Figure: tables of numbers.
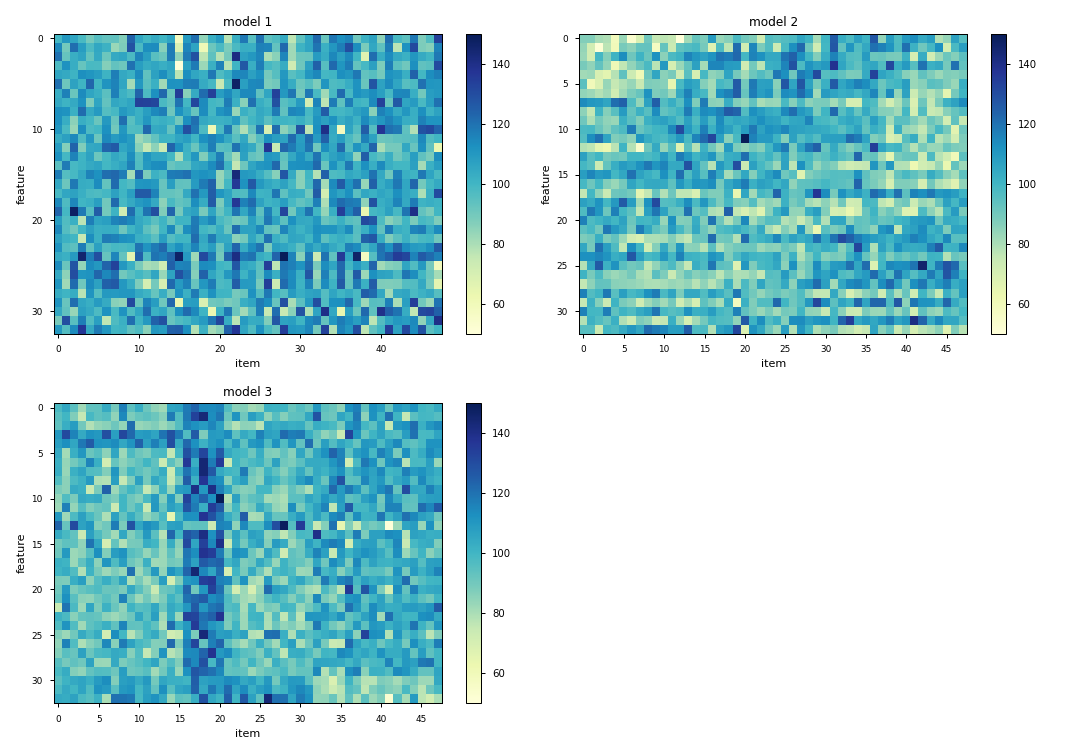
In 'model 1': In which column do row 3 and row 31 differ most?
15
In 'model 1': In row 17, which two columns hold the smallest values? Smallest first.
33, 45
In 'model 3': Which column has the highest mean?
18
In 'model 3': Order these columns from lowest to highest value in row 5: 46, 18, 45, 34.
45, 46, 34, 18
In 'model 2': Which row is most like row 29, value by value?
17
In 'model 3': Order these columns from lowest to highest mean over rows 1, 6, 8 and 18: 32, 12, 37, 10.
10, 12, 37, 32
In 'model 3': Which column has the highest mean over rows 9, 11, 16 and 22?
19
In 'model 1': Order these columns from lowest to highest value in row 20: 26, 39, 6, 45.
45, 6, 26, 39
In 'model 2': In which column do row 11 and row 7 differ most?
20
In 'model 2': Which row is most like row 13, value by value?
16
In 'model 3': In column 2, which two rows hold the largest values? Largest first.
13, 3
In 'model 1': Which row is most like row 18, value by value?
16
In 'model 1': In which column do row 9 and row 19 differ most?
2
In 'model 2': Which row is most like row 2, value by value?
8
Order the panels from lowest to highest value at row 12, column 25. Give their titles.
model 3, model 1, model 2
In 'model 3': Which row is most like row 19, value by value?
27
